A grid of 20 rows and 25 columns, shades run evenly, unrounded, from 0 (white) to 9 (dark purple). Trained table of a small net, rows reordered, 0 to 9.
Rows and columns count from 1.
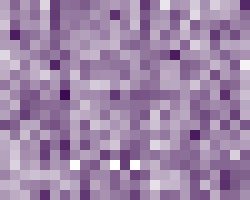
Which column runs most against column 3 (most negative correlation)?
9
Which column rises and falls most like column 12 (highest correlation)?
8
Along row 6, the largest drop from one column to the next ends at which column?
19
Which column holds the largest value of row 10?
7
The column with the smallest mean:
1
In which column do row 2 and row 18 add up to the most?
12
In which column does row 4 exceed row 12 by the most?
2
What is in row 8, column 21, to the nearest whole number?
3
